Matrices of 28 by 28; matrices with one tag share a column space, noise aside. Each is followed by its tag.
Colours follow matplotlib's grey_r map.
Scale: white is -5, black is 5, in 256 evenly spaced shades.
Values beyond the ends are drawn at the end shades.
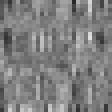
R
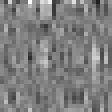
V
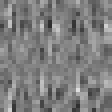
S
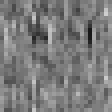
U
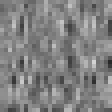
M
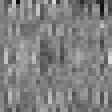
V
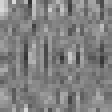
V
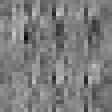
U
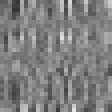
R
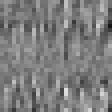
S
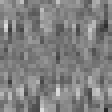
S
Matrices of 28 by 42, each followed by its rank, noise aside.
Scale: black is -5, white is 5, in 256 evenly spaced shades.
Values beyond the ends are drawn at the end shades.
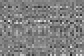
three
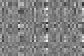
two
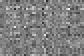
four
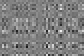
two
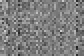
four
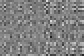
three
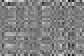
three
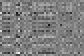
two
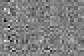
four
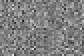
six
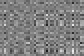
two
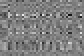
two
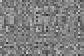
six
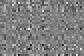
three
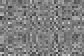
three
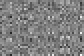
four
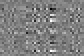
two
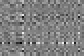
two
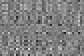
four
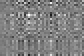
two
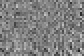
four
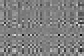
two
